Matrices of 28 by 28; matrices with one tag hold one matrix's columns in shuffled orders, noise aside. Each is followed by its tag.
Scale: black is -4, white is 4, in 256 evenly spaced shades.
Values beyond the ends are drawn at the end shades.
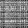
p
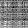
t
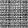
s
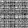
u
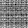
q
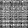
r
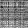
t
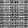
s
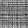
q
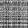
r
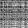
t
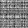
u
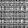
p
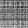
t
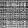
t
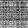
t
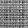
s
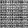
s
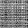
s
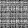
p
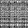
r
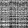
r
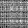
p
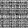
u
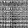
r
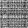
u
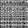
r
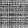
q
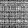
p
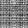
q
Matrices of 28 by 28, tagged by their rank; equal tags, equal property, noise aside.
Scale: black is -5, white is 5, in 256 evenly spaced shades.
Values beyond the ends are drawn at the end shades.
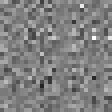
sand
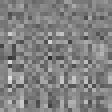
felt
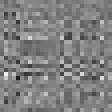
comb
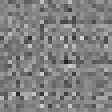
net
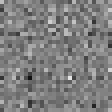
net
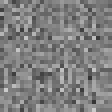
net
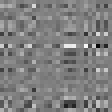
comb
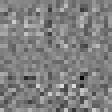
sand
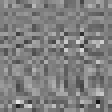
felt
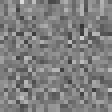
sand
